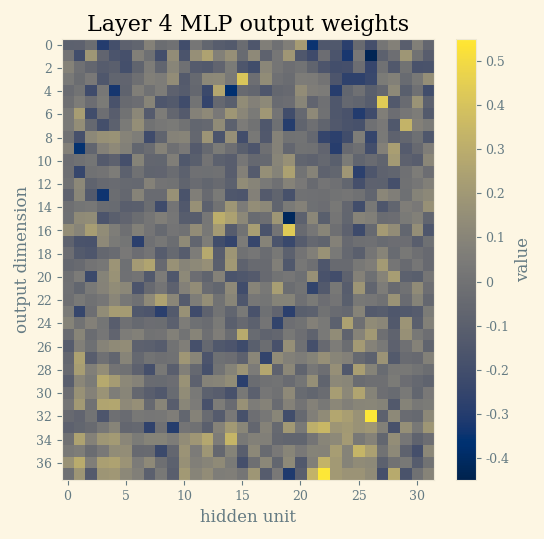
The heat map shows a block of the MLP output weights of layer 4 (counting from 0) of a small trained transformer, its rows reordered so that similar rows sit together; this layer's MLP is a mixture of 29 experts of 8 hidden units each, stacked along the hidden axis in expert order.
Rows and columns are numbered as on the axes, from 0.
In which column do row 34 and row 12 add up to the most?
1
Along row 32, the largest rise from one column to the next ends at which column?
26
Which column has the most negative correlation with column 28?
29
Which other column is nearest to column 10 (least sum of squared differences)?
5
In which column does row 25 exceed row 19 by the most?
15
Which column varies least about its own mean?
0
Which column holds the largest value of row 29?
3
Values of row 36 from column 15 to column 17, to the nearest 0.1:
-0.2 0 0.1
